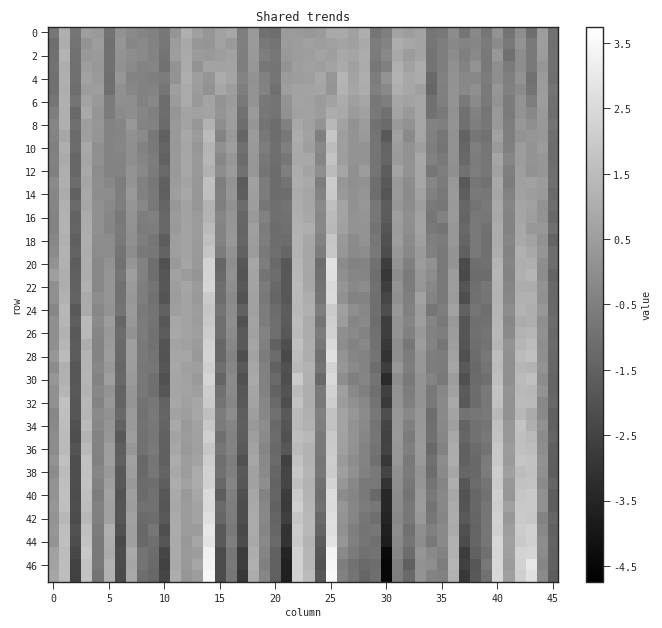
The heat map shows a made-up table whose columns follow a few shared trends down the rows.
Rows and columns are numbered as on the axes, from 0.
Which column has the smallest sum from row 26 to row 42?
30
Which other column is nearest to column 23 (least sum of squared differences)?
3
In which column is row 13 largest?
25
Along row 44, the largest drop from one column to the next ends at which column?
15
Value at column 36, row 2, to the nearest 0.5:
0
